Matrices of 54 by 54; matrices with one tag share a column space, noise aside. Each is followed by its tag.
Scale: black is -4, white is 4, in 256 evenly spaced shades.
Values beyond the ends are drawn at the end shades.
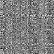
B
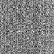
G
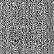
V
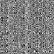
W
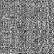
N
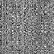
G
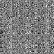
W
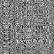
V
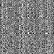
W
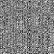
N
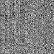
B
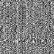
V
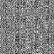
N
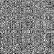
N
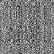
V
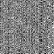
N
